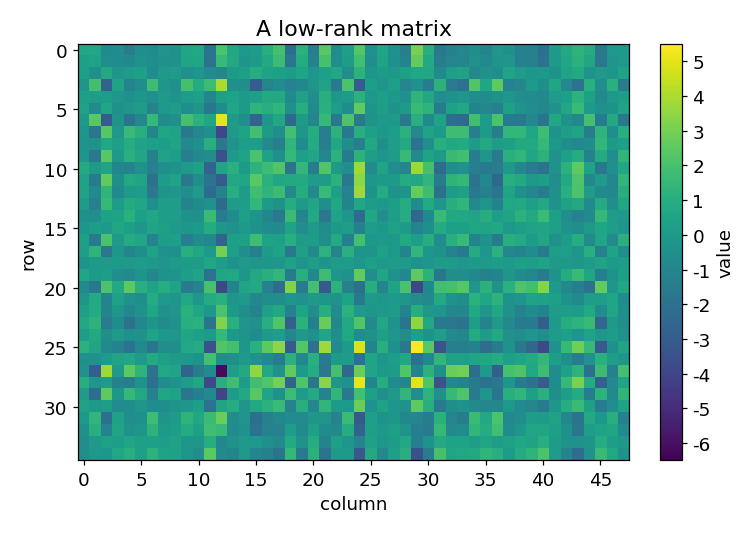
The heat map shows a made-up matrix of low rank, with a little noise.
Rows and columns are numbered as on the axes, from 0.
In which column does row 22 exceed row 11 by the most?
12
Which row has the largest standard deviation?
25
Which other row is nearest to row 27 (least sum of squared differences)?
29
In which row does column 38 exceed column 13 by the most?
20
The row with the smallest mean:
6
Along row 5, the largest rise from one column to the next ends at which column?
24
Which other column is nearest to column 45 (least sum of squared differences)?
40
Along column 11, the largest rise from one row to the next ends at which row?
26
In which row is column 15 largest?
27
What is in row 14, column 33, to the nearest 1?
1
